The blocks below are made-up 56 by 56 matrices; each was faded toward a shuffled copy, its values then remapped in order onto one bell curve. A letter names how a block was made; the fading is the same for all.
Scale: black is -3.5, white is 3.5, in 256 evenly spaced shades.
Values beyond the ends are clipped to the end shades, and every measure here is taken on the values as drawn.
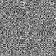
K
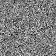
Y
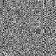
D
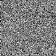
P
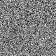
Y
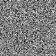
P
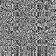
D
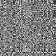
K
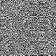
K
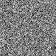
Y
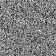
Y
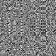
D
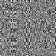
D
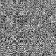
K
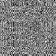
D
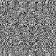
K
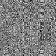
D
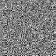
K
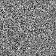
P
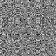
K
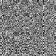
D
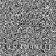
D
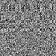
K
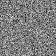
Y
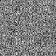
D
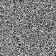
P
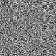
K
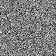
Y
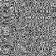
K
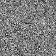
P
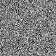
P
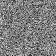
Y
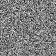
Y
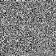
P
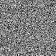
Y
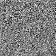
P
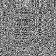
K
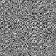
K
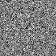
P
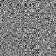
D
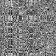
D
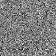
P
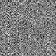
D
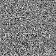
P
